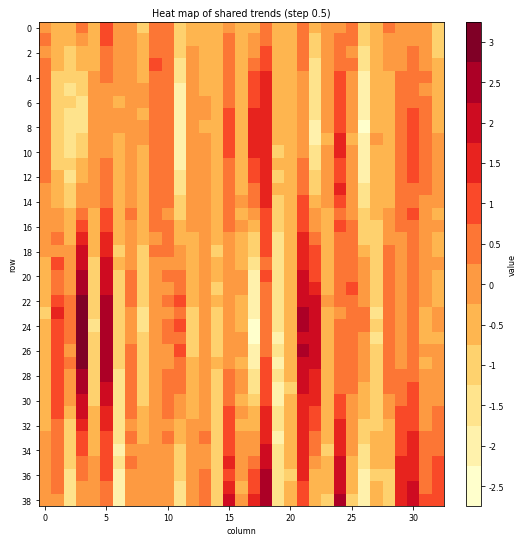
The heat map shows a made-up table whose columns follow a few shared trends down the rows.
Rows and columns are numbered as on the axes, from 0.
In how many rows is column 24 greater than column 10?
26
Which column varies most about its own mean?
3
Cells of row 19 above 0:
10
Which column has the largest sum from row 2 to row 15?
18
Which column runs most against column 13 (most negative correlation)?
6
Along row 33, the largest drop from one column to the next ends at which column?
19
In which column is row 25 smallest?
17
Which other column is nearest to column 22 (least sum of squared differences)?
1
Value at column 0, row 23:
-1
